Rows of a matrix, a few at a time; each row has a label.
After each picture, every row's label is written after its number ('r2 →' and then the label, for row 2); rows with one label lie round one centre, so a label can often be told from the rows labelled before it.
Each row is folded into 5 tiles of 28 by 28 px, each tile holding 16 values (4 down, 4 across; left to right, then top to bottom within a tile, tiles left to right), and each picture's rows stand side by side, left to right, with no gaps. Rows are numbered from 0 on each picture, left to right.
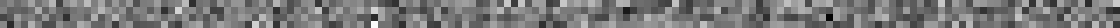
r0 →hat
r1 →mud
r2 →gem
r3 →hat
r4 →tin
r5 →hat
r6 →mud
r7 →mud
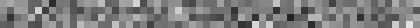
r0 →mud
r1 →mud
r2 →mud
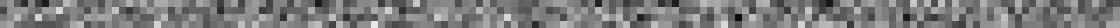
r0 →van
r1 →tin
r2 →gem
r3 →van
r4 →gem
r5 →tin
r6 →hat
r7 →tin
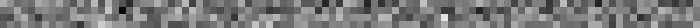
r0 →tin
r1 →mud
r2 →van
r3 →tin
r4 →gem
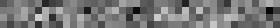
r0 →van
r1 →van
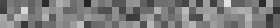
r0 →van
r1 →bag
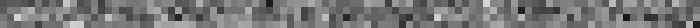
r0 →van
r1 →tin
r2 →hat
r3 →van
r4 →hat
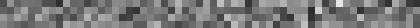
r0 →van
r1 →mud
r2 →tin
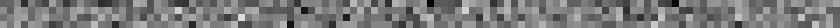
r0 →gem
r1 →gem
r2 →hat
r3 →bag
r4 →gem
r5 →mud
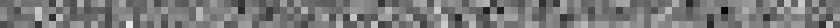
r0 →mud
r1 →van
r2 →gem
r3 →tin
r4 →tin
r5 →hat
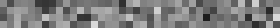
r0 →gem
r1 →hat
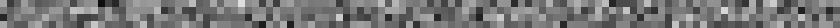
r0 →gem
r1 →hat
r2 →hat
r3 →bag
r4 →mud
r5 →van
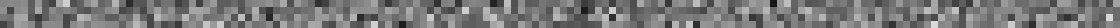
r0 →tin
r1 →van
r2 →gem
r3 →bag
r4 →mud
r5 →bag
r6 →gem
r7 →gem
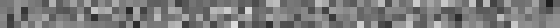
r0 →hat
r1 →gem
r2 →mud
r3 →tin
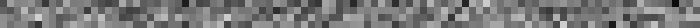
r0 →van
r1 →van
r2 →bag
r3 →van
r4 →gem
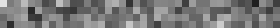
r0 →tin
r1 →van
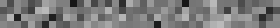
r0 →bag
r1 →van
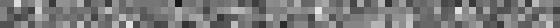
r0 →mud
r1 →gem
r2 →mud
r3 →mud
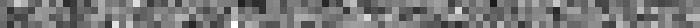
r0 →mud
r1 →gem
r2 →van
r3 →mud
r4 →gem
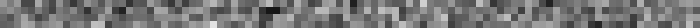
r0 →tin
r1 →van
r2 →bag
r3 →tin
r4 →mud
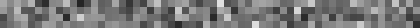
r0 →tin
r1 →mud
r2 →hat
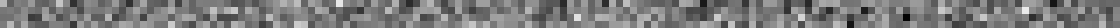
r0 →tin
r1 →gem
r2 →tin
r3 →tin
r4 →van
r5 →van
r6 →hat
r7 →bag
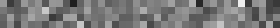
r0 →bag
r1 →hat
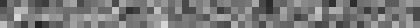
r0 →van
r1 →tin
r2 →mud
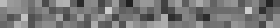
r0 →tin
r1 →tin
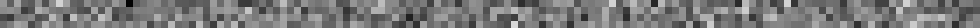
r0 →tin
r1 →gem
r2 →hat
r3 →gem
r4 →hat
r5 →bag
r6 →van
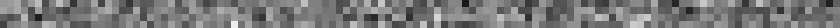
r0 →tin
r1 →gem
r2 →hat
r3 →van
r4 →van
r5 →tin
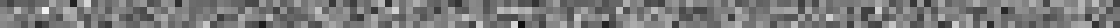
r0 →bag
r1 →gem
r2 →mud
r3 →gem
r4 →van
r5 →gem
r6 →mud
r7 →hat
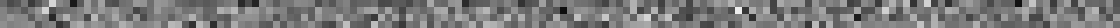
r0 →bag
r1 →gem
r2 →gem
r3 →van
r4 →van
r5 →mud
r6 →bag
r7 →bag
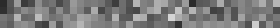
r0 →van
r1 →mud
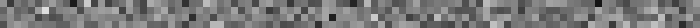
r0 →bag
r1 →van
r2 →bag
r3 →van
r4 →gem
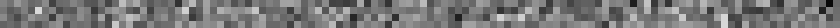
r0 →mud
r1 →bag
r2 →mud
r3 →tin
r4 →bag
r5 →tin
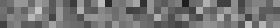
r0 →mud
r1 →van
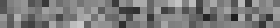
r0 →van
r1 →hat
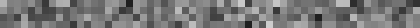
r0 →tin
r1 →mud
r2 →tin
